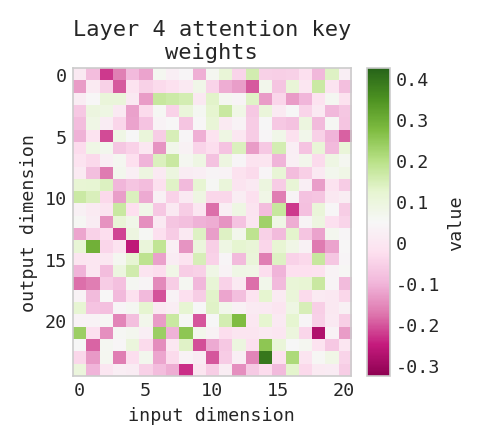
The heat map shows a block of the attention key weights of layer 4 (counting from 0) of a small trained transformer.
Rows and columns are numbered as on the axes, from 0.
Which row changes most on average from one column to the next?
23
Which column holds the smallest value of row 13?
3
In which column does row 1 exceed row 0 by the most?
18
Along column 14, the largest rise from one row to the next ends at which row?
12
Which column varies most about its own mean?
14
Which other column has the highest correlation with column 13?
11
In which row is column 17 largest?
19
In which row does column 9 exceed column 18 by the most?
21
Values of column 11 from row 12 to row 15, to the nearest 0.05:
-0.15 0.15 0.1 0.05
